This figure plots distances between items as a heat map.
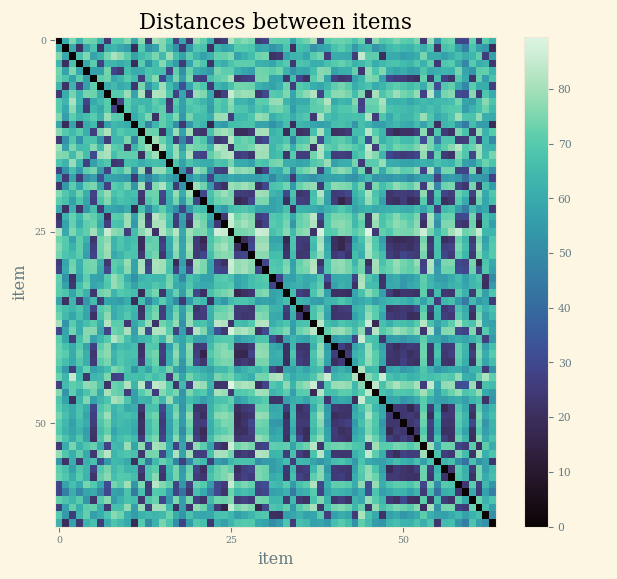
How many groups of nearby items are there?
6
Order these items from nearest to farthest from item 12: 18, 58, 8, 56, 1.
56, 18, 8, 1, 58
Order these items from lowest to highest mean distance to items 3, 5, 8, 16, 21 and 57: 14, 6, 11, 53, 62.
11, 6, 62, 53, 14
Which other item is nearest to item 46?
37
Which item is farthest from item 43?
44
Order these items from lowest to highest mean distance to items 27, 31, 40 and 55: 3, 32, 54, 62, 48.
48, 54, 62, 32, 3
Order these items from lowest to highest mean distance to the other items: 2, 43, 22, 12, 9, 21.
21, 12, 22, 43, 2, 9
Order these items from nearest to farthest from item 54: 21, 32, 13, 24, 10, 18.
21, 18, 32, 10, 13, 24
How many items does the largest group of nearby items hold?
23
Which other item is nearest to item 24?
61
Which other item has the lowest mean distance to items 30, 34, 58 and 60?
59
